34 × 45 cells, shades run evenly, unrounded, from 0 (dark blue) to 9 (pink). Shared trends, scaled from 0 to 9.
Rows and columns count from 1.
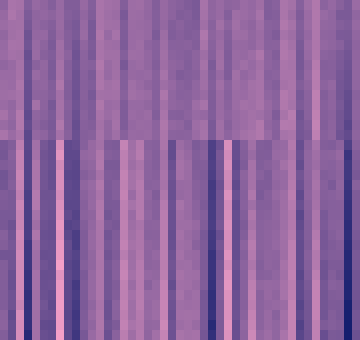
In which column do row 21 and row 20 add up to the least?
44
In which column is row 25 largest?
8
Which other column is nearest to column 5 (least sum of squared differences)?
17
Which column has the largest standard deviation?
29
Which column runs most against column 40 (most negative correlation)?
43
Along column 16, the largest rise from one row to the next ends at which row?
15
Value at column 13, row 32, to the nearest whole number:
6
